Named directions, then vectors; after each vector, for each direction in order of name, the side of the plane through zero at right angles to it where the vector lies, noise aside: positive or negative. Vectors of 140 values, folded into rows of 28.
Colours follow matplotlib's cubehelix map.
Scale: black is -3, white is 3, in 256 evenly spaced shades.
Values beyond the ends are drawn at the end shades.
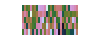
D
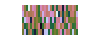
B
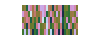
positive, positive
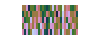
negative, negative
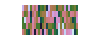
positive, negative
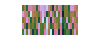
positive, positive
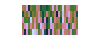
negative, negative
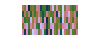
negative, negative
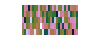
negative, positive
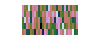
positive, negative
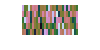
positive, negative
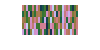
negative, negative
